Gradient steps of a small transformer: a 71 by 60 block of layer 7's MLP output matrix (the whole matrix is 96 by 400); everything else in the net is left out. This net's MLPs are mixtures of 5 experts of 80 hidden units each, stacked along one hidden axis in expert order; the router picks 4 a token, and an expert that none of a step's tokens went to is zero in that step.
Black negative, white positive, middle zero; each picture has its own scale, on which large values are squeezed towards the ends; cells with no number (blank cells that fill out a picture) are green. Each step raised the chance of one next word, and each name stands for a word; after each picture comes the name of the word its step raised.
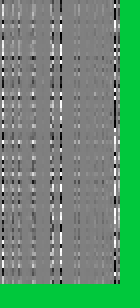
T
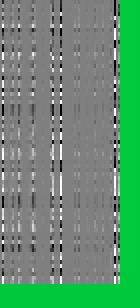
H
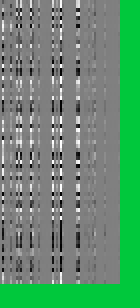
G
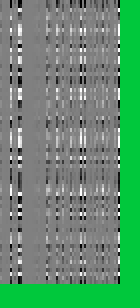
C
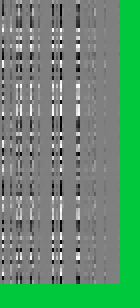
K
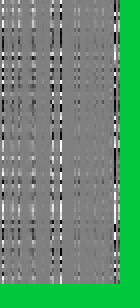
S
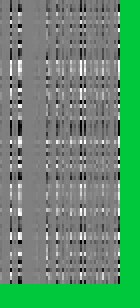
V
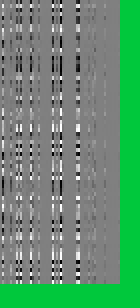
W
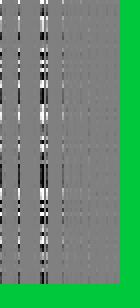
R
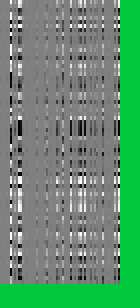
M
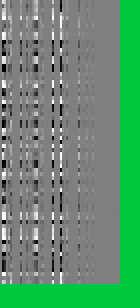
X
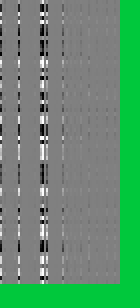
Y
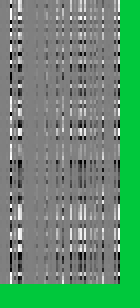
X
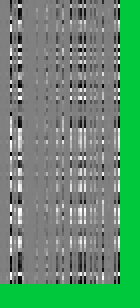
T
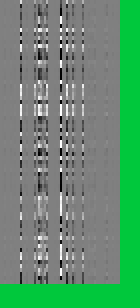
K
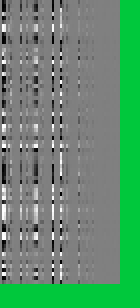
S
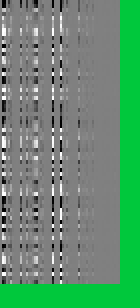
C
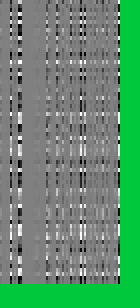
Y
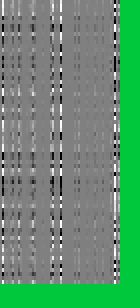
W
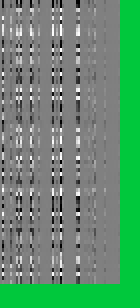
C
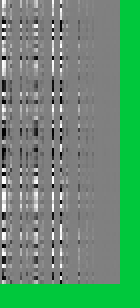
M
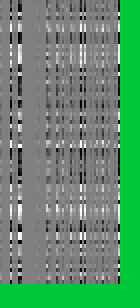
S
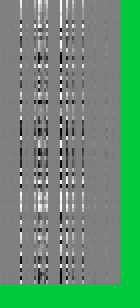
M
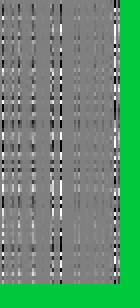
C
